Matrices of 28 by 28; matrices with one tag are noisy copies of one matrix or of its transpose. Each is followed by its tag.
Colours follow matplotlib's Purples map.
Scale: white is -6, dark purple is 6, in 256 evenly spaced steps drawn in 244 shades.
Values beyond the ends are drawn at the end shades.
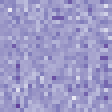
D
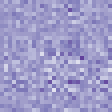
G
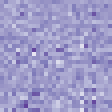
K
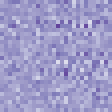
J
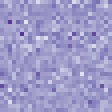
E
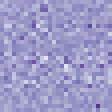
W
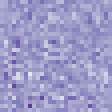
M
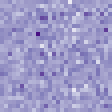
M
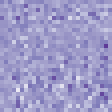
D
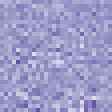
K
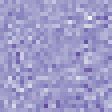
D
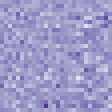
D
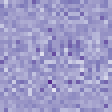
G
